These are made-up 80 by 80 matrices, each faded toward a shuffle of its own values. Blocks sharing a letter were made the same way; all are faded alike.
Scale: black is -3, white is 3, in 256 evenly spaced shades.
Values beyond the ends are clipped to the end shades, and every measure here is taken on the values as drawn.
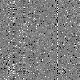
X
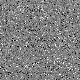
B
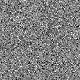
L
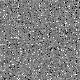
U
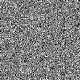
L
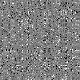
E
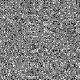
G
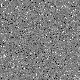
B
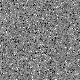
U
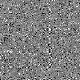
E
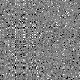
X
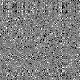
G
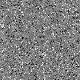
U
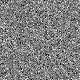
L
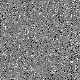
U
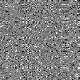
G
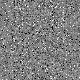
U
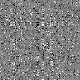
E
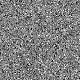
L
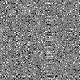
G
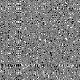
G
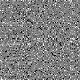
G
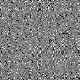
E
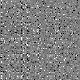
E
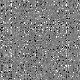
E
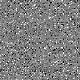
E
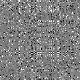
X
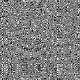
G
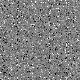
U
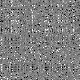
E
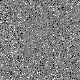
U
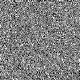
L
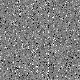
U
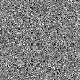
L
